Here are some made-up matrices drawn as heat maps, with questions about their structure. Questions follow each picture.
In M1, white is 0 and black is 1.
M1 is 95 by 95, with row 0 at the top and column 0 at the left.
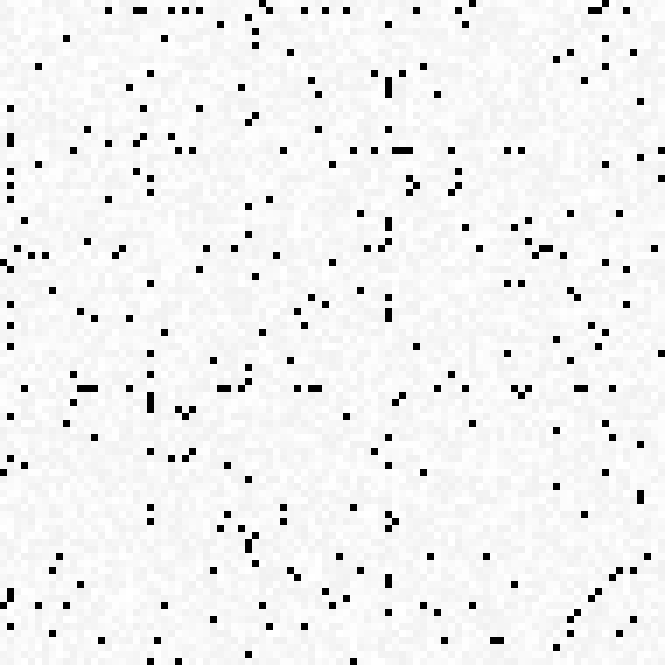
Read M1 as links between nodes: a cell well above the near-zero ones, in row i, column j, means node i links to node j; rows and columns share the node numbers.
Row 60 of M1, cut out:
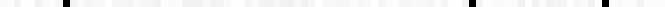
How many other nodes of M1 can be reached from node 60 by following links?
8
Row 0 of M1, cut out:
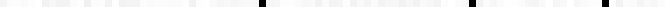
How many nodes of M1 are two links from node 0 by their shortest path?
5
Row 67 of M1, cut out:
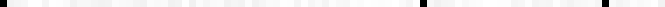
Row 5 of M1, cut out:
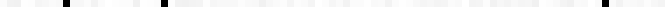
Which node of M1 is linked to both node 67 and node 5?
node 86
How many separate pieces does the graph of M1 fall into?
9
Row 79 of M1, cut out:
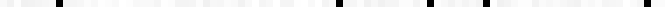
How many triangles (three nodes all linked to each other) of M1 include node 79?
0
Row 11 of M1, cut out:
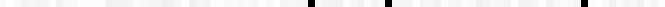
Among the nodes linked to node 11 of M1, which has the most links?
node 55
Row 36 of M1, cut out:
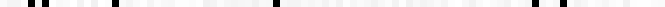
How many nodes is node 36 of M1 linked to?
6
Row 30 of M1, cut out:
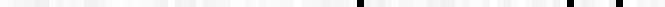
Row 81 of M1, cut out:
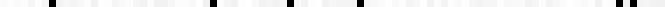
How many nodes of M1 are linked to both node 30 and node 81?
2
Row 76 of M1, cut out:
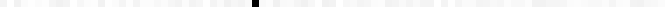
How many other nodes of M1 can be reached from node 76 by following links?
6
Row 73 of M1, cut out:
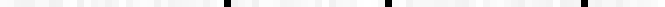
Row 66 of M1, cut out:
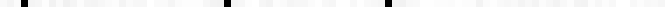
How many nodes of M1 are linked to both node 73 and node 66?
2
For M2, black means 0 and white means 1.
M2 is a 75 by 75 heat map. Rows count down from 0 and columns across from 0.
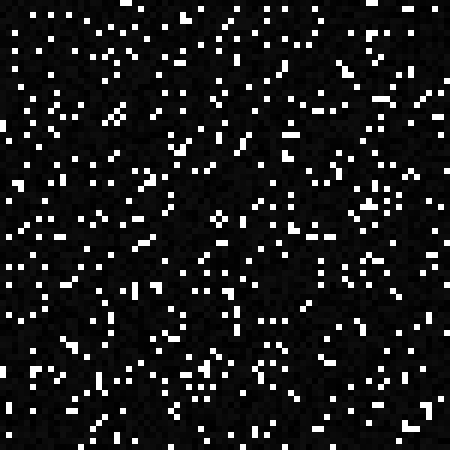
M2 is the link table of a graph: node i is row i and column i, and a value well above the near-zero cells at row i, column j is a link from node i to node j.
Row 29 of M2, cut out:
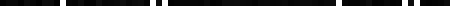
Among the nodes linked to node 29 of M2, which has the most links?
node 27
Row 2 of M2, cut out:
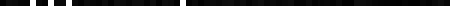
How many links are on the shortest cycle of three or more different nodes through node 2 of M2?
3
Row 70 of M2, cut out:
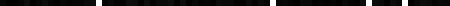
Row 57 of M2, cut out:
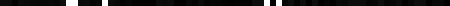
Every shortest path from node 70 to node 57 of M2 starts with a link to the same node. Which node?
node 16
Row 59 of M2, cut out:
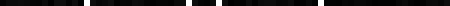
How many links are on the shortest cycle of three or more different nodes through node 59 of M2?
4
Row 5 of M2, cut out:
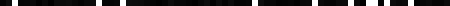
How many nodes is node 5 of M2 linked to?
10
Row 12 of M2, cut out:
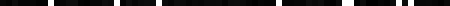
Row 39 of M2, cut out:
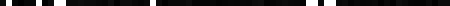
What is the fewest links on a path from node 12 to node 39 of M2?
3
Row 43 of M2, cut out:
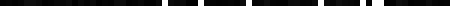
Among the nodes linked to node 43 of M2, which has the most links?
node 62
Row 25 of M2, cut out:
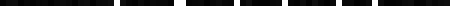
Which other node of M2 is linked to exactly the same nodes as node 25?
node 10
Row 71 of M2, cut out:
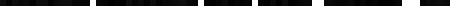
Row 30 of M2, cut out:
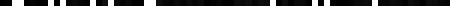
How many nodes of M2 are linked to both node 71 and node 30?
2
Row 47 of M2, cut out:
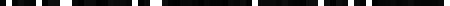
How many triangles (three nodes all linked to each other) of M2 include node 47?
3
